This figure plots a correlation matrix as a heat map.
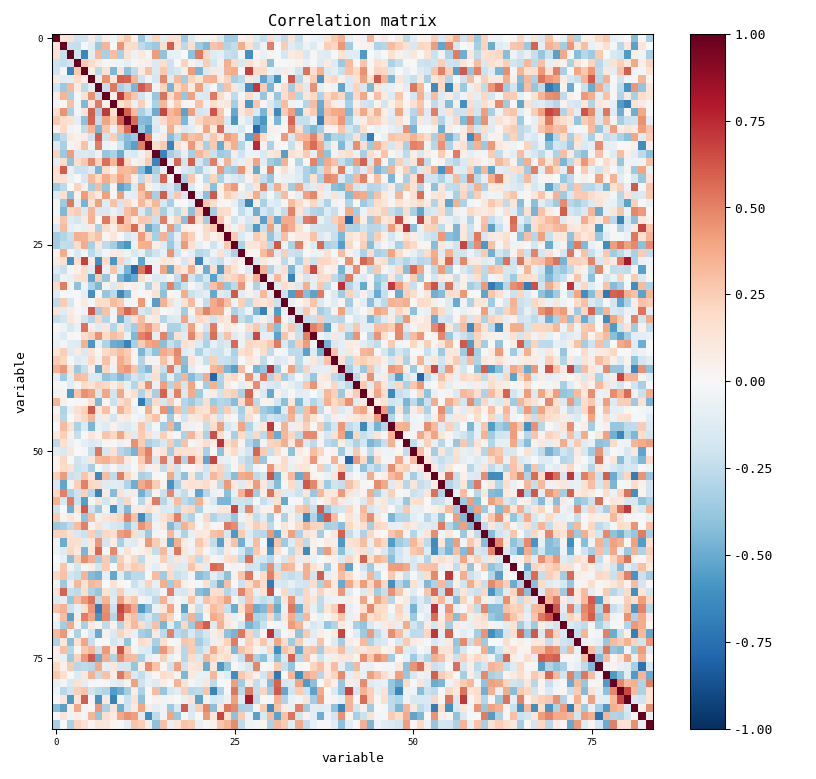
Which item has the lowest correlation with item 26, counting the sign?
61
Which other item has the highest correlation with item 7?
9
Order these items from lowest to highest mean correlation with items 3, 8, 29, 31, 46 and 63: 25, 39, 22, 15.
22, 39, 15, 25
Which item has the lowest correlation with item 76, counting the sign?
82
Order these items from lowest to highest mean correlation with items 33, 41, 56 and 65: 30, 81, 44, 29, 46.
81, 29, 30, 46, 44
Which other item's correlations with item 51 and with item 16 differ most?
13
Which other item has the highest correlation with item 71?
21
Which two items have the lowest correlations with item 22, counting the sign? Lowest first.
41, 79
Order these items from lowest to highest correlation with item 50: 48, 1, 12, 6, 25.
1, 48, 25, 12, 6
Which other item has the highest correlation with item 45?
5
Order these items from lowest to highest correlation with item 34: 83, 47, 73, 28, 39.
39, 28, 47, 73, 83
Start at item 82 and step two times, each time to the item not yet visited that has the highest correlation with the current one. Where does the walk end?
49
